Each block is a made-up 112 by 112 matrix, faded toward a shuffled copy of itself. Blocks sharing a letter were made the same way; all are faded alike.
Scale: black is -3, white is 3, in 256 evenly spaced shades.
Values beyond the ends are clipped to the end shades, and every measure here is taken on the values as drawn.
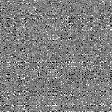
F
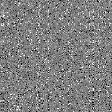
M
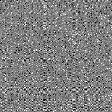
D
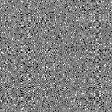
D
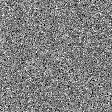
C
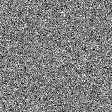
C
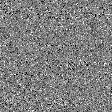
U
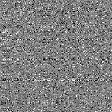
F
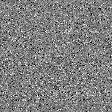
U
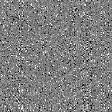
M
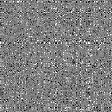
D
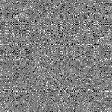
F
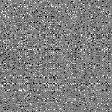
F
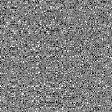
F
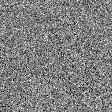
C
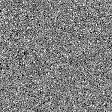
C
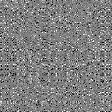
D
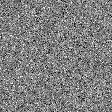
C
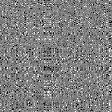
D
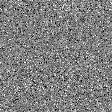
U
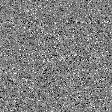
U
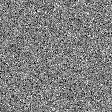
C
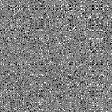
F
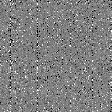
M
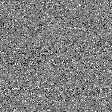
U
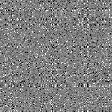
D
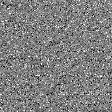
U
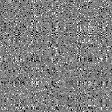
D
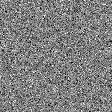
C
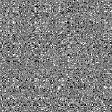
F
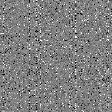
M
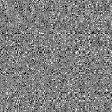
F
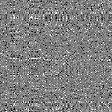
D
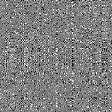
D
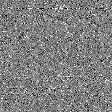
U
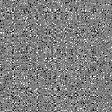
D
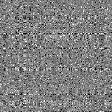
F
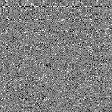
F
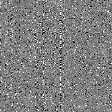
M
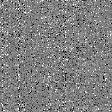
M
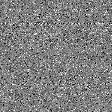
U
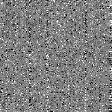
M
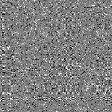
D
